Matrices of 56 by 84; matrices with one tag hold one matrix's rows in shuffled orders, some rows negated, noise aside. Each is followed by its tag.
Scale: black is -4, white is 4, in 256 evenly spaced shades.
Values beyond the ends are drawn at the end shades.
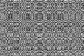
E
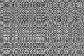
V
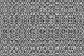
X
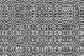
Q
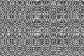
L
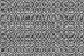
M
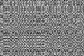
V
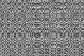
L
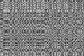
V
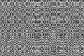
L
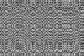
Q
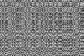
Q
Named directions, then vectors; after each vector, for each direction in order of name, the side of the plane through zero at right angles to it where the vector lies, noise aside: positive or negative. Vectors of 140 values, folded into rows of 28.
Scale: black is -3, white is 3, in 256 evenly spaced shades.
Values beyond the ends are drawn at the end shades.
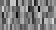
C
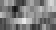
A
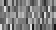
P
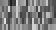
negative, negative, negative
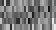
negative, positive, negative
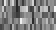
positive, positive, negative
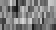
positive, positive, positive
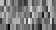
positive, negative, positive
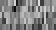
positive, positive, positive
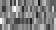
negative, negative, negative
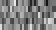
negative, positive, positive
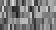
positive, positive, negative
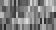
positive, negative, negative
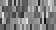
positive, negative, negative
